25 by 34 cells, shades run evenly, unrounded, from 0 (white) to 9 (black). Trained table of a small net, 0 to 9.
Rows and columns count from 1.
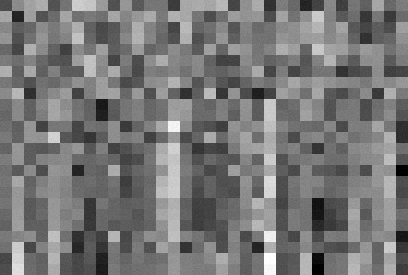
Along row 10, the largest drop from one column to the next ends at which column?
23
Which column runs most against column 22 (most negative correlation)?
18
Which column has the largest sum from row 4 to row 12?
19
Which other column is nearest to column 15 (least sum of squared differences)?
14
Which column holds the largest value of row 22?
34
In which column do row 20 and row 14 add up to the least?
15
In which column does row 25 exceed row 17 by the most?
27
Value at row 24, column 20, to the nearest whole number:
4
